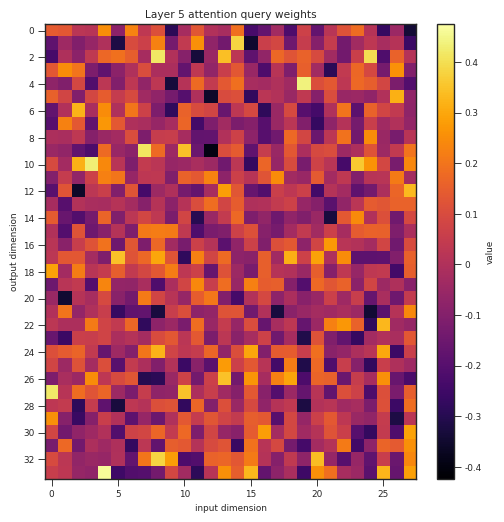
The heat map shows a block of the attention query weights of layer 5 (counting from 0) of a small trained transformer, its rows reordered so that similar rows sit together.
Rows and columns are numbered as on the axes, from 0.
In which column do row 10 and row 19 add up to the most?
4
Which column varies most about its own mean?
8
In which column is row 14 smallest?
21
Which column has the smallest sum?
19
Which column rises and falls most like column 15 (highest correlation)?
25
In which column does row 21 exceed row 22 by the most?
27
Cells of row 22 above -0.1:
23
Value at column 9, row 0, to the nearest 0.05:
-0.3
